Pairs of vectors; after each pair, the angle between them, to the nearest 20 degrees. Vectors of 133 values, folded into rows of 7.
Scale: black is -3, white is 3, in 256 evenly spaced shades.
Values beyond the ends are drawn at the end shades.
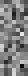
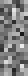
160 degrees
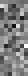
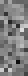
100 degrees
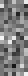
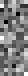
40 degrees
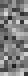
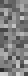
60 degrees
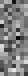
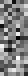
20 degrees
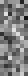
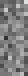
60 degrees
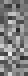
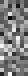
40 degrees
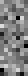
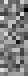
120 degrees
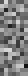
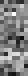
40 degrees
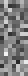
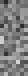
140 degrees
